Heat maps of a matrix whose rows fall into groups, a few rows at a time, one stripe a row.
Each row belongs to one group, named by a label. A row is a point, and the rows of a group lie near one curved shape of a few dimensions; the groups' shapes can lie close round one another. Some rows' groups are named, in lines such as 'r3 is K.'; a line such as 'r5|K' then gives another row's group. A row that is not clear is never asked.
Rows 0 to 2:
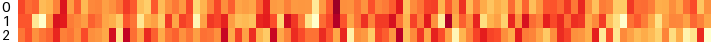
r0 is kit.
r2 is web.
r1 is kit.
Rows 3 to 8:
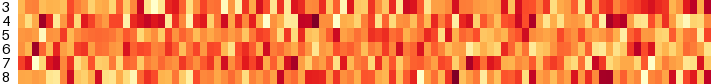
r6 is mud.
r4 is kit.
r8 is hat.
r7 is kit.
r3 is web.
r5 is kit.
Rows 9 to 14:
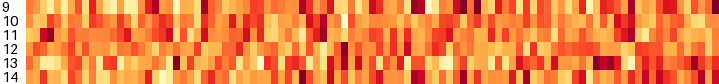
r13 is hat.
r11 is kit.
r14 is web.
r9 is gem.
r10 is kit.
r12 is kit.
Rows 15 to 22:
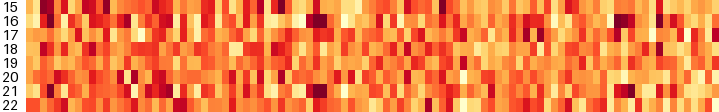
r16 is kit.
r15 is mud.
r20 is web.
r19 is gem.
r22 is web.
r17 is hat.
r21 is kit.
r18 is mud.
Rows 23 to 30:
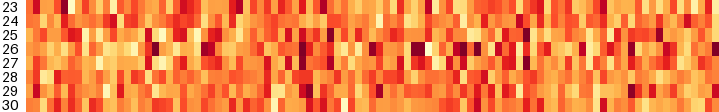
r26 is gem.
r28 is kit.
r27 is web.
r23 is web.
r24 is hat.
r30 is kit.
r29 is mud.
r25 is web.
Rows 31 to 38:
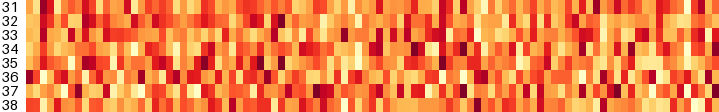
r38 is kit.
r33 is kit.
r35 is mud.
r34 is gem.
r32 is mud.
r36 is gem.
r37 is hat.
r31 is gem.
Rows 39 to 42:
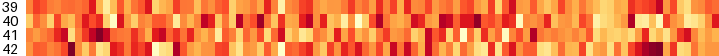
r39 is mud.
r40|mud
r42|mud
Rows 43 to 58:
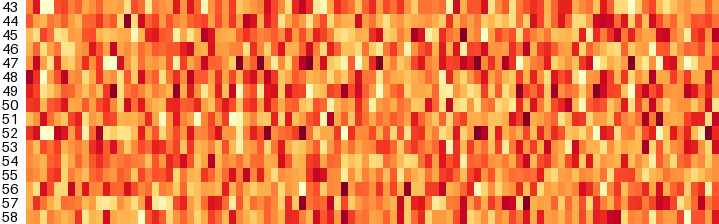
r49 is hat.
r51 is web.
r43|kit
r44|gem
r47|mud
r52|gem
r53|web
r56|kit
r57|web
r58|hat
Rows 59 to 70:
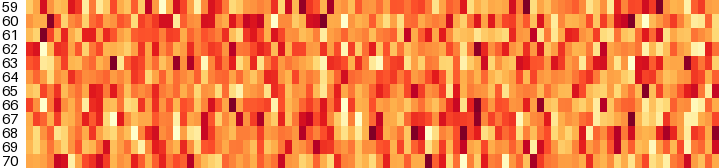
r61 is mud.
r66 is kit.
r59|web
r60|kit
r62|kit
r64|kit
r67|mud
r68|gem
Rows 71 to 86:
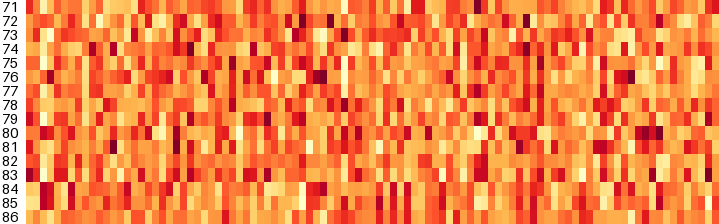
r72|web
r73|kit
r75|kit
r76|kit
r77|kit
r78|hat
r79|gem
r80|mud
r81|hat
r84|kit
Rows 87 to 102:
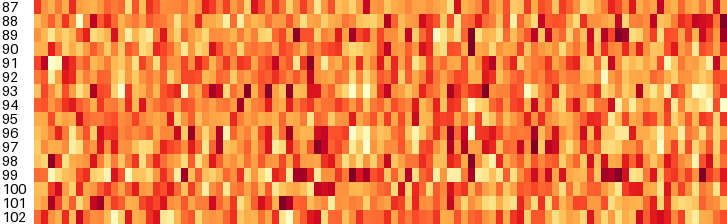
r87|gem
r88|web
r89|hat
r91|kit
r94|web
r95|kit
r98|gem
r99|hat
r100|kit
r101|mud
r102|mud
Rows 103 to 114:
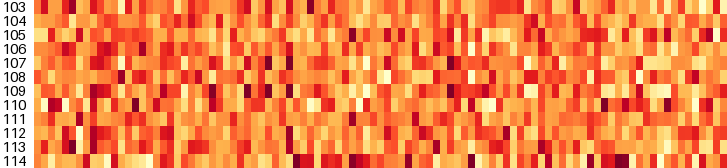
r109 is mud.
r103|web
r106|web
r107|mud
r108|hat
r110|gem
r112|web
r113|web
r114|hat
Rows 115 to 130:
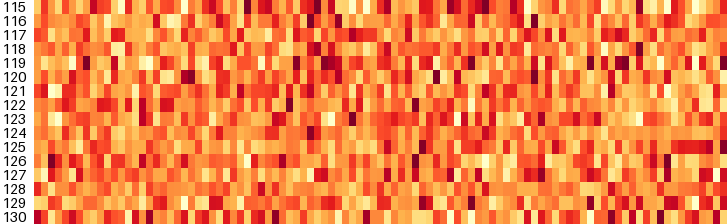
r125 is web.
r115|mud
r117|hat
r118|mud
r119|hat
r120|web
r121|kit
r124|gem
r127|kit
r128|gem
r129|gem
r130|gem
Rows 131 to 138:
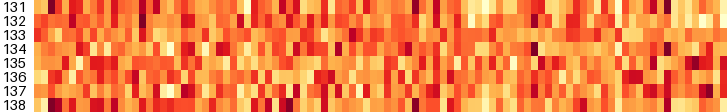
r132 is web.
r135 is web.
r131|mud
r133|kit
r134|web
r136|kit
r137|web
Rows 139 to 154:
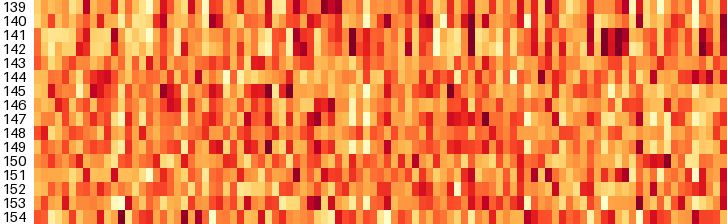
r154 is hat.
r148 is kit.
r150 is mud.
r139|hat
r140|gem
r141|hat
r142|hat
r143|gem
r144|web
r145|mud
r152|web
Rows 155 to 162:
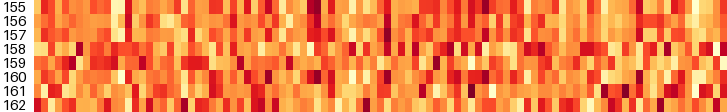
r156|mud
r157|mud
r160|mud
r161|gem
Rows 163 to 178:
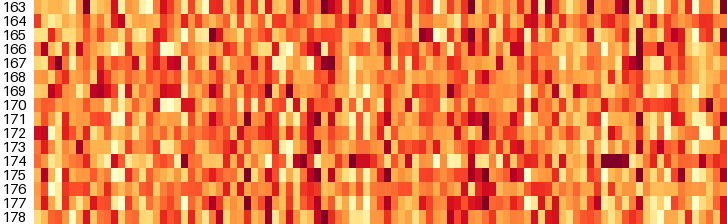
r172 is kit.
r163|hat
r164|hat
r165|gem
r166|mud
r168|kit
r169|mud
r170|web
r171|mud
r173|mud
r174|hat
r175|mud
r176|kit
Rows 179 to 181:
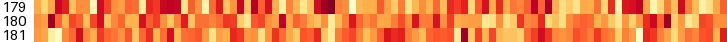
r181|kit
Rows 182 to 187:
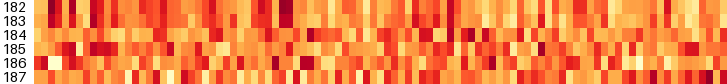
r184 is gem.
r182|mud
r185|web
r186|kit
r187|web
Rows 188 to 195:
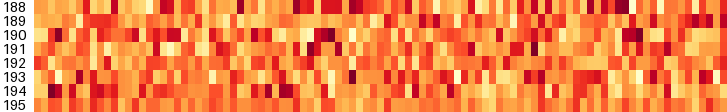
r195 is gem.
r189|web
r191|web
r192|gem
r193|kit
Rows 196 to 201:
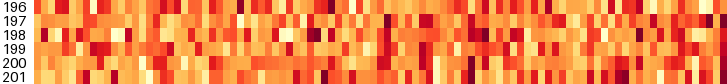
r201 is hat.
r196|kit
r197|web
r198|mud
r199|web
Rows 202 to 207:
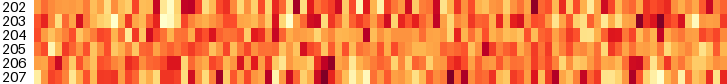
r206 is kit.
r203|mud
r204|gem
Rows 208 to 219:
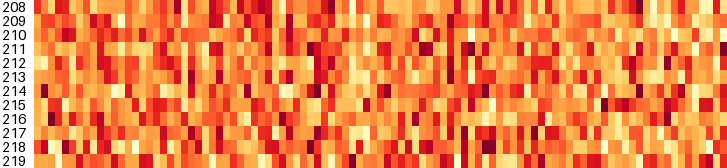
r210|web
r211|gem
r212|kit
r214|mud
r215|gem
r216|mud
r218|gem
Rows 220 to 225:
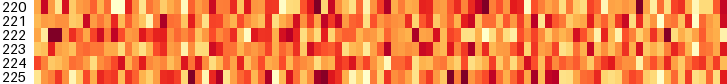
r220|mud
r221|hat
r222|mud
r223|gem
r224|hat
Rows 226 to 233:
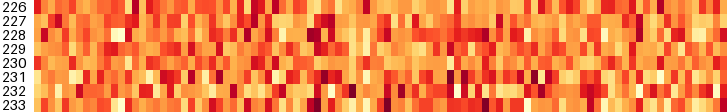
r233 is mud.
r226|gem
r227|kit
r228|mud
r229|hat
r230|gem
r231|hat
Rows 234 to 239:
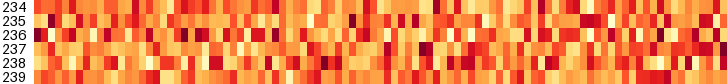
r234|gem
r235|kit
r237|web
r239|mud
